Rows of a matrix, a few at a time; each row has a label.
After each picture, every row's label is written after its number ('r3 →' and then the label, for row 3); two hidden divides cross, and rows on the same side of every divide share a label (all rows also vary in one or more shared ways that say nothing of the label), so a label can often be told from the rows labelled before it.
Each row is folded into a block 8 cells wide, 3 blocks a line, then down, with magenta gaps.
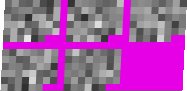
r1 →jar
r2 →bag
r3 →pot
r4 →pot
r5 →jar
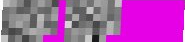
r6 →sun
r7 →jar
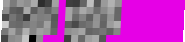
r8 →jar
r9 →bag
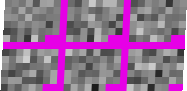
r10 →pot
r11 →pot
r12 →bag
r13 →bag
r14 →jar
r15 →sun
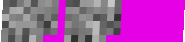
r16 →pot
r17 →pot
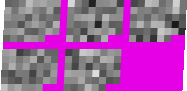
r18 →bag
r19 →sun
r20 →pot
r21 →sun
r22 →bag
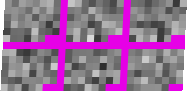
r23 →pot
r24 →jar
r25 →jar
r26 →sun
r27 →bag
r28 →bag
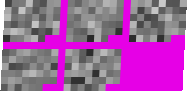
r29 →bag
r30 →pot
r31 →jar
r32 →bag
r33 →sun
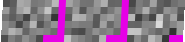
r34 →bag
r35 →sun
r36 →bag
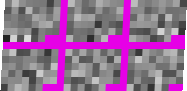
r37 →jar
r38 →sun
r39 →sun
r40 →jar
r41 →sun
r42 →pot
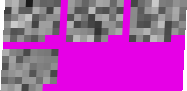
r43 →sun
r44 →jar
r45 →bag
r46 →sun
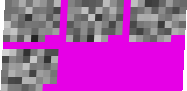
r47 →jar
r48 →pot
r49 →sun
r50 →sun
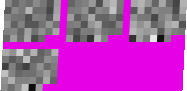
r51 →jar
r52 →pot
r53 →jar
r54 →jar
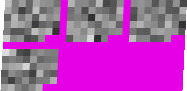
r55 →sun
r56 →jar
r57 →sun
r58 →sun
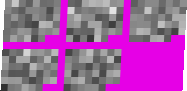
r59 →jar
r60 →pot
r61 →bag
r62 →bag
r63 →bag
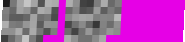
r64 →bag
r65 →sun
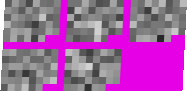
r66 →jar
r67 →pot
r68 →jar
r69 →jar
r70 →sun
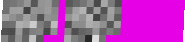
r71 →pot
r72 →pot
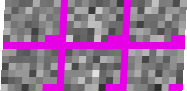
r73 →jar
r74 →pot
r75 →bag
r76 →sun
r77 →bag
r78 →sun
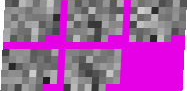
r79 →pot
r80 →jar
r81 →pot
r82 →bag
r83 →jar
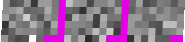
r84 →pot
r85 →sun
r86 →jar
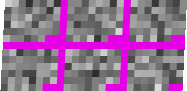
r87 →sun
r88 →jar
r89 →jar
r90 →jar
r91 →sun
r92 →pot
